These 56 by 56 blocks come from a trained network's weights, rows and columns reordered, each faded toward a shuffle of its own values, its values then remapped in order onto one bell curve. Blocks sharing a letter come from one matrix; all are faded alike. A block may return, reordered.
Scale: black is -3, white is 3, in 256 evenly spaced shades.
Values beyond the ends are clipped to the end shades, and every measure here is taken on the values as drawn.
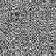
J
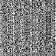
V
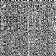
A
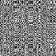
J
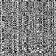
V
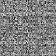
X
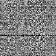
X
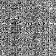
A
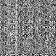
A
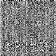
V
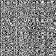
A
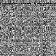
X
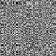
J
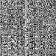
A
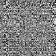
X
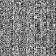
V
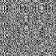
J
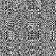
J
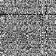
X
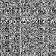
A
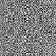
J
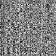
A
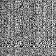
V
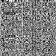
A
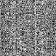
A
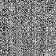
A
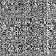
A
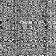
A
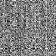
A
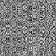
J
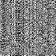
V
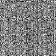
A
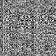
A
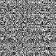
X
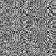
J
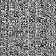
A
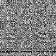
X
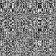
J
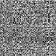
X
